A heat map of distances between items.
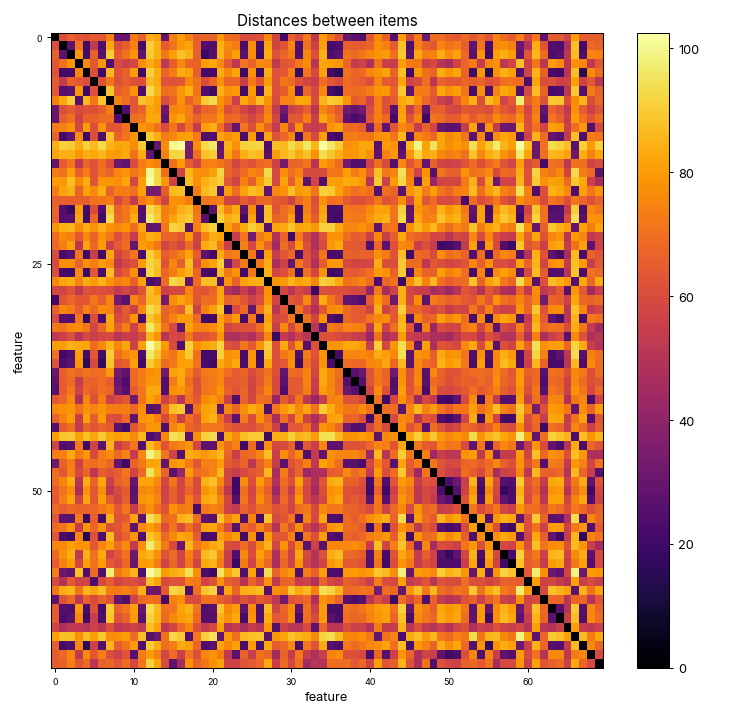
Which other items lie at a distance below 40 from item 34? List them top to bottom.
16, 32, 46, 56
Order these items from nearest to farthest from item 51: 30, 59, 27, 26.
30, 27, 26, 59
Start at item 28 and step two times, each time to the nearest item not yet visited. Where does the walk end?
65
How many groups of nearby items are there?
11
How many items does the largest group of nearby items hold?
19
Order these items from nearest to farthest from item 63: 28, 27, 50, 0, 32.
28, 0, 32, 50, 27
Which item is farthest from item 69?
12
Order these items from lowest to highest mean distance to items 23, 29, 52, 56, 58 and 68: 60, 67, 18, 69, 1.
18, 69, 60, 1, 67
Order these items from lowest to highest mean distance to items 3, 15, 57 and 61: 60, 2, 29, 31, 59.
60, 29, 31, 2, 59
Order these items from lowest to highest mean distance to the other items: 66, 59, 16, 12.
59, 16, 66, 12
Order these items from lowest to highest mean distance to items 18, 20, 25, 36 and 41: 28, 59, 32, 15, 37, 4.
4, 59, 28, 37, 32, 15
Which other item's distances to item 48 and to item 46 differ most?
15
